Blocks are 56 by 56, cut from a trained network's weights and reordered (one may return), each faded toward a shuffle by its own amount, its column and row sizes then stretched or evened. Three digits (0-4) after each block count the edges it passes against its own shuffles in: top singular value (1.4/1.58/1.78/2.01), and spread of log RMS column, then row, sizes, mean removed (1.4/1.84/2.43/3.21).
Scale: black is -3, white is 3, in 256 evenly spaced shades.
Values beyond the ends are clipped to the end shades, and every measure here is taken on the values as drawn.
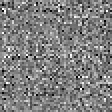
1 2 2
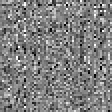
2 4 0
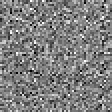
1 2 0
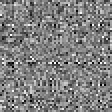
4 1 2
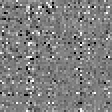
0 3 3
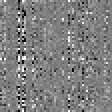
3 4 1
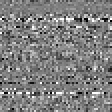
3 0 4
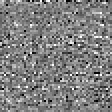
2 0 3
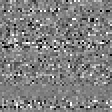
1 0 4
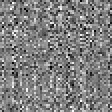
4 3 0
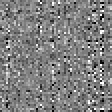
0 4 0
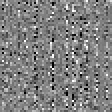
0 4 0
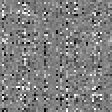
0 4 2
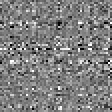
3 2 3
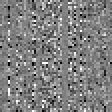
2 4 0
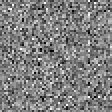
2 2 0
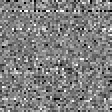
1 0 3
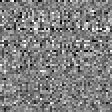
2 0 3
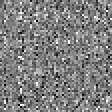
2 3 0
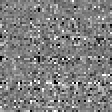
1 3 3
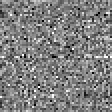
1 0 1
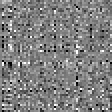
2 3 3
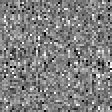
3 2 0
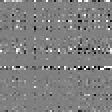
3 3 4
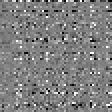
1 3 4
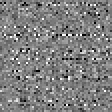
1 1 3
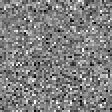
1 1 1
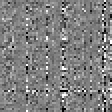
4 4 1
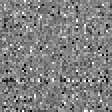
1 2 1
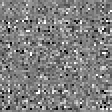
0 2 3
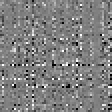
2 4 3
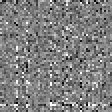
1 3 1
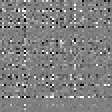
3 3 4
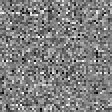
2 2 2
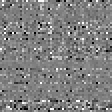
0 1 4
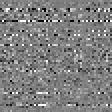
3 1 4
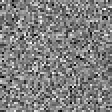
0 0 0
